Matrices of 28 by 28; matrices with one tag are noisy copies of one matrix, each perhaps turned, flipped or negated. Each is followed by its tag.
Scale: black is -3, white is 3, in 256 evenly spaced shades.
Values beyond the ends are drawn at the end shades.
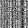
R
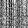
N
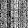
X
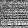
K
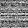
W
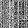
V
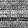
X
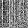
K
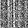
W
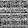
W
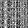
R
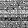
X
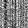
R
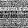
X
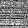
K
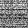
V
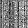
V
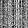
N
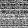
V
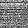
K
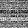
X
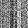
X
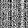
R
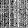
V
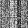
X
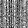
N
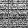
V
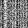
R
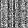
W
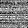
N
